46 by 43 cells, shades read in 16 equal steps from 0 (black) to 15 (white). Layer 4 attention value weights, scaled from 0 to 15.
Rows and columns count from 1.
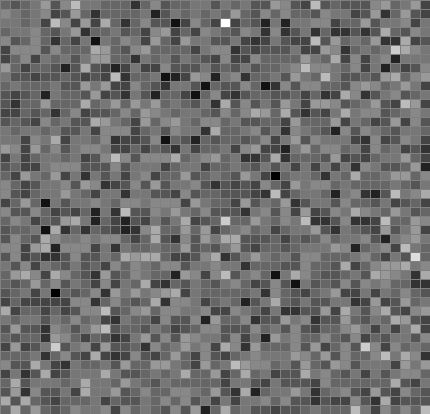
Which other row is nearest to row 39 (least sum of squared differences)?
27
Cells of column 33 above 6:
19
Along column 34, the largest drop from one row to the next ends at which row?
15
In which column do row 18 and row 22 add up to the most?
28
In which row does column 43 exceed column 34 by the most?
22
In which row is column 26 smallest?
44
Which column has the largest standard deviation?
6
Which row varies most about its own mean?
3
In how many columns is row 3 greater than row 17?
15
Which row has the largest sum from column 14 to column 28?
41
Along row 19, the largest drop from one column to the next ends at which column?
43
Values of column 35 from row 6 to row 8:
3 4 6
